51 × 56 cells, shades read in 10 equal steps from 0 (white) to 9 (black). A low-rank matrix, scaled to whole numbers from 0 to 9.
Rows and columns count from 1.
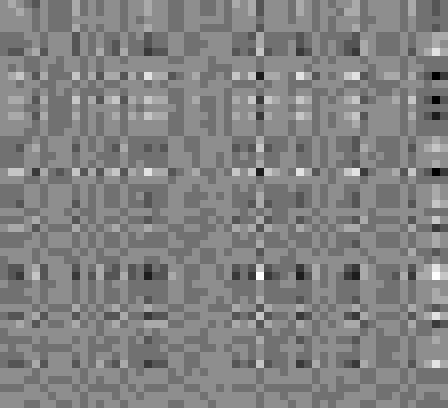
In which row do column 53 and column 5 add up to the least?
35
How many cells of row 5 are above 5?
5
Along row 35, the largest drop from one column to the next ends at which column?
33
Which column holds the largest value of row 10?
55
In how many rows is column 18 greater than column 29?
18
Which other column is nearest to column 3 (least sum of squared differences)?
44
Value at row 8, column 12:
4
